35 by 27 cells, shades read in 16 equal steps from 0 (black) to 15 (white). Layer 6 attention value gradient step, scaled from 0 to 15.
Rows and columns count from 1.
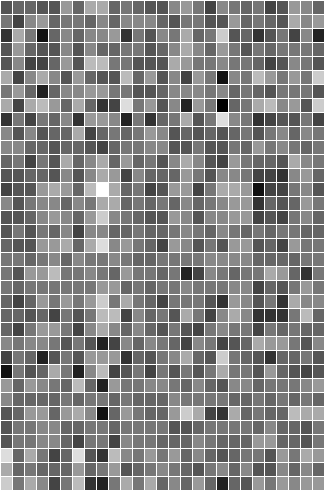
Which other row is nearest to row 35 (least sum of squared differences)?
33
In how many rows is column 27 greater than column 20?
9
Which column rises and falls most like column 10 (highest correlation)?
26
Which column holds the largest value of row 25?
22
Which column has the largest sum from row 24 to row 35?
3
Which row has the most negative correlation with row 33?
27
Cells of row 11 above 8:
1
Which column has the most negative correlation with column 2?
4
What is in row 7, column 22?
6
